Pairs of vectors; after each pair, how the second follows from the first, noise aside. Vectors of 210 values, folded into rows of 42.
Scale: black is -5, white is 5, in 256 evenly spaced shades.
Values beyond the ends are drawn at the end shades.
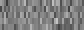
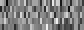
scaled up.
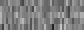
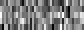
scaled up.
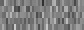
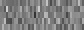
wrapped around.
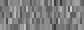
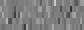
negated, partly zeroed.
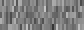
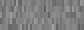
negated, shrunk.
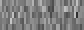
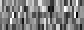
scaled up.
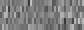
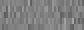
negated, shrunk.
